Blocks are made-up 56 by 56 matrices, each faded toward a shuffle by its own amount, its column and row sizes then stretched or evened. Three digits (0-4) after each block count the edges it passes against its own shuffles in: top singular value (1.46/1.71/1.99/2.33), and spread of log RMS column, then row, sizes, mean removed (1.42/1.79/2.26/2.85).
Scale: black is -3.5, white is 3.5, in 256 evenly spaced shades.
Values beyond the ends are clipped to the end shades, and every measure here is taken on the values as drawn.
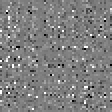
0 3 3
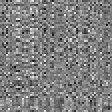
4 3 0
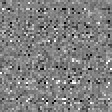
2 1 3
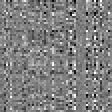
4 4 2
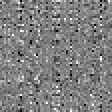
3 3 1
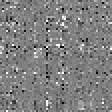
2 3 2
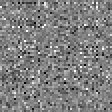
2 1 2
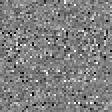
0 1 2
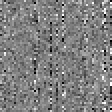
0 4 0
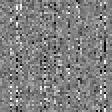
1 4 0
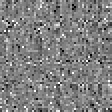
3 0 1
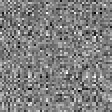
4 3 2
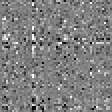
3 3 2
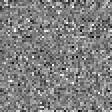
0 0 3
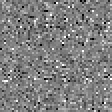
1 0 1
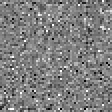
1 1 0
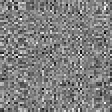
4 3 1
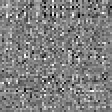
2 2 2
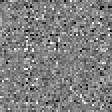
1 2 2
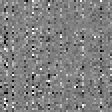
1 4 1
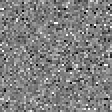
0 0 0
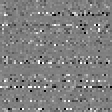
1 0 4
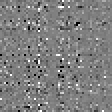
2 3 3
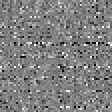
1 2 4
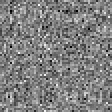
2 1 0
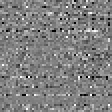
0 1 4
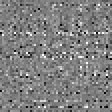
1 2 3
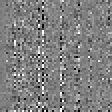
3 4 1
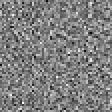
3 1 0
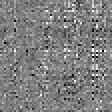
3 3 1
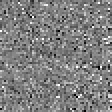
1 1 1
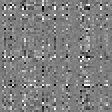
4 4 3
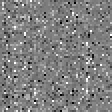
0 2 0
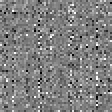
0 4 2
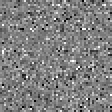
0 0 2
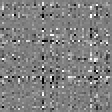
1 4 4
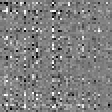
0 4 3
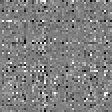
2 3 3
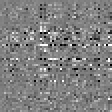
3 2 4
